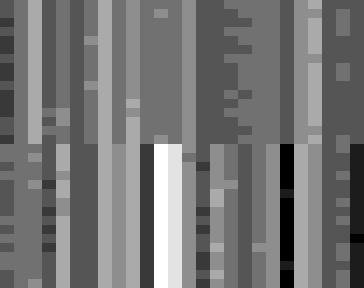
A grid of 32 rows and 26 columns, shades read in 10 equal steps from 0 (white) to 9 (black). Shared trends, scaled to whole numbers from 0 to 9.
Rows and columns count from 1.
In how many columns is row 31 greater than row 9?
7
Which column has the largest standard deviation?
12
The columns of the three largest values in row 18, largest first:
21, 26, 11
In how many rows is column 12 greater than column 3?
16
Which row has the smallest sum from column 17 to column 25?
4
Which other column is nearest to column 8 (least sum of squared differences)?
10
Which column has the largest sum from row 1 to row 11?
1
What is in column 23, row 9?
3
